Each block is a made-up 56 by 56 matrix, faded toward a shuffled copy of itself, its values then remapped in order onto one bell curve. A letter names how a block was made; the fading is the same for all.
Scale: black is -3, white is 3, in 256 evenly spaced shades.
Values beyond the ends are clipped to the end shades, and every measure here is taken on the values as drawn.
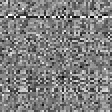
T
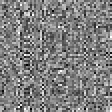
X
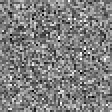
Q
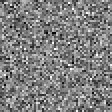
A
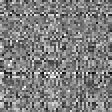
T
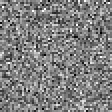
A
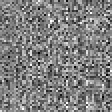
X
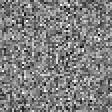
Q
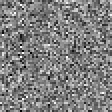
Q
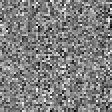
Q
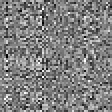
X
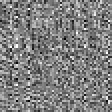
X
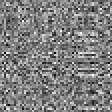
T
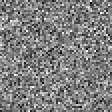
A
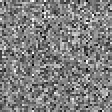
Q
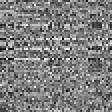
T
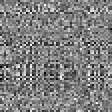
T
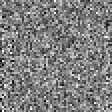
Q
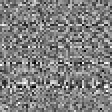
T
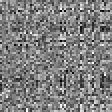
X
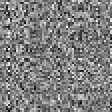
X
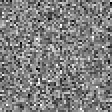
Q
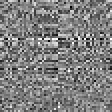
T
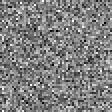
A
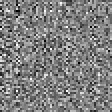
X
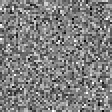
A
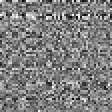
T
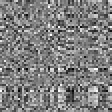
T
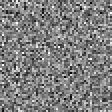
Q
